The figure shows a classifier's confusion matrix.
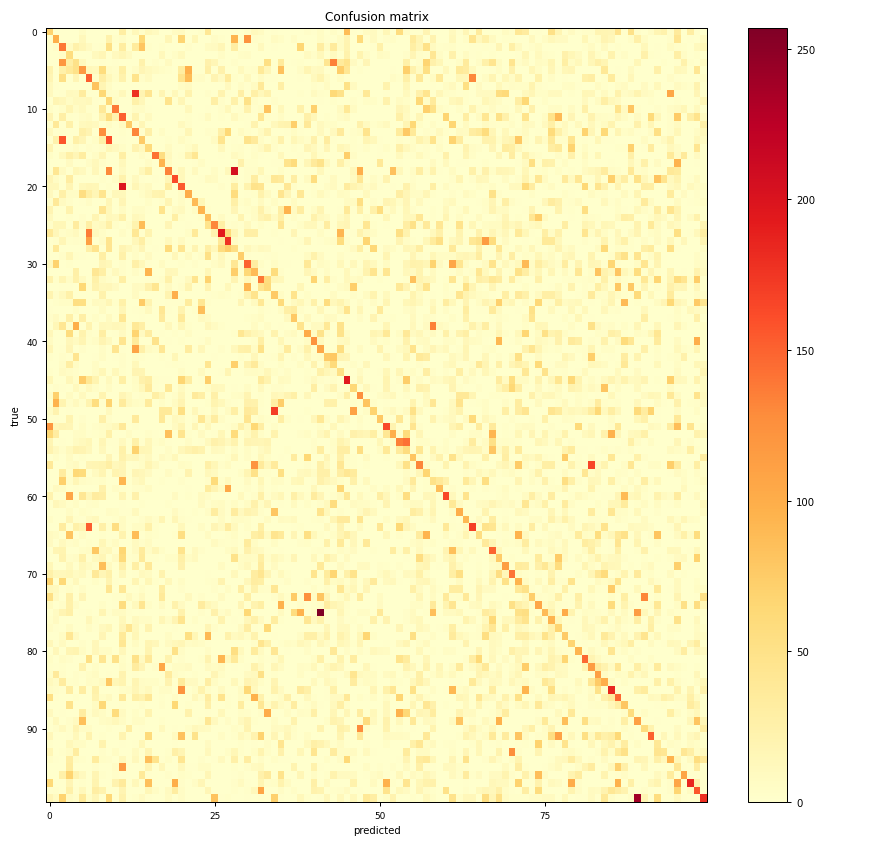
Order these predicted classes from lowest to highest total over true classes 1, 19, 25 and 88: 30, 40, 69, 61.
61, 69, 40, 30
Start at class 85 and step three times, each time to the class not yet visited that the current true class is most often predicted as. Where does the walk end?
77
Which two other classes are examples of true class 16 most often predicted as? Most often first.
45, 17
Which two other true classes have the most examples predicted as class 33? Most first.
88, 10
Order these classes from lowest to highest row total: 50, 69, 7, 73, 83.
7, 83, 50, 69, 73
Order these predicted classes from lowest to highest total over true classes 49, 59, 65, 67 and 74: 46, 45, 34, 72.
45, 72, 46, 34
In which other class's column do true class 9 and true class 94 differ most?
15
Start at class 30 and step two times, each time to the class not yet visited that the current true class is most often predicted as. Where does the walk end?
43
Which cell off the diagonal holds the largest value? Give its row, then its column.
75, 41
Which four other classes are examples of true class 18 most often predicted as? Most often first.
28, 9, 47, 52
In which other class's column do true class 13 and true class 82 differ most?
8
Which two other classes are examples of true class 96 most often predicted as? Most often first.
74, 3
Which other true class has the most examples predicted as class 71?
65
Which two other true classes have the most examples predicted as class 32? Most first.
98, 91
